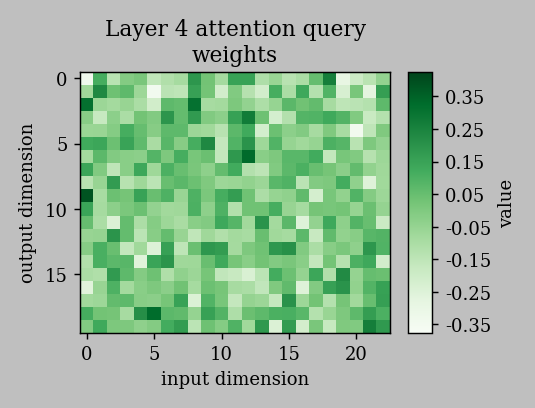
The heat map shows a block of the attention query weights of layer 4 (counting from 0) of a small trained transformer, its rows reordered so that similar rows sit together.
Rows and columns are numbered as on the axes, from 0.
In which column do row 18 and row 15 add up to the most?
5
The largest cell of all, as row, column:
9, 0
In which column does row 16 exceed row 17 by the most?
18
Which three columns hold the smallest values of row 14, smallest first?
4, 22, 17
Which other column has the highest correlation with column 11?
12
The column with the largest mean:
6
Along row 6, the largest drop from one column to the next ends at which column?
13
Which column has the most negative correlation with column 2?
11
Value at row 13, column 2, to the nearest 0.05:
0.05
